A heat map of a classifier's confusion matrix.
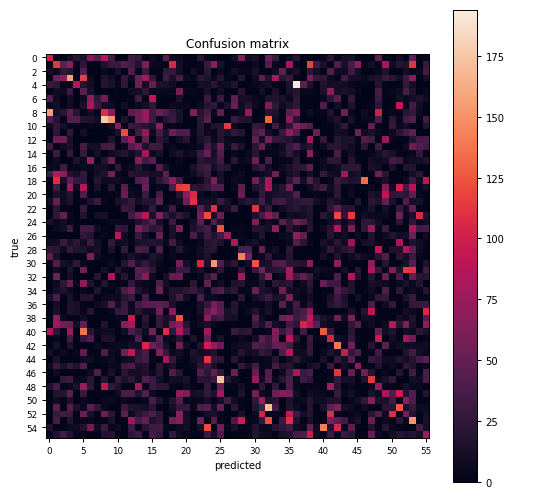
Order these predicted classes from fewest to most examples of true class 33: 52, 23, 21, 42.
52, 21, 42, 23
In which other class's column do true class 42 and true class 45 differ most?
14
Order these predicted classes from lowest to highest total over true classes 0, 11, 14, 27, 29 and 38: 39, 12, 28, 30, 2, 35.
2, 39, 30, 12, 35, 28
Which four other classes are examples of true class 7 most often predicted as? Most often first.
51, 6, 32, 27
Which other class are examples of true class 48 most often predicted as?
8
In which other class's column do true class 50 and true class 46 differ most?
42
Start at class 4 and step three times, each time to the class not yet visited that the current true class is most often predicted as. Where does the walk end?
30
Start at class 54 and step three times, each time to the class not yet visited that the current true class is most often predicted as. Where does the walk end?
41
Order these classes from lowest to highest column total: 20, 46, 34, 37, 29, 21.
29, 46, 21, 20, 37, 34
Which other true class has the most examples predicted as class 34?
49
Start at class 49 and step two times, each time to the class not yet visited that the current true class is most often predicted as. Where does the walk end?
32
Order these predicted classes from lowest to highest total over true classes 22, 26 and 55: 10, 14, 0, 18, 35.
0, 14, 35, 18, 10
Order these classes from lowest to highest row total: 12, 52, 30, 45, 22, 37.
45, 22, 37, 12, 52, 30
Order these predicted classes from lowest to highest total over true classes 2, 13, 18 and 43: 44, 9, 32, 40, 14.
40, 9, 44, 32, 14
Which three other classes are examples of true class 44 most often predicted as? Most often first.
23, 17, 55
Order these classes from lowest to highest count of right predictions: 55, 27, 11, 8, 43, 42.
55, 27, 43, 8, 11, 42
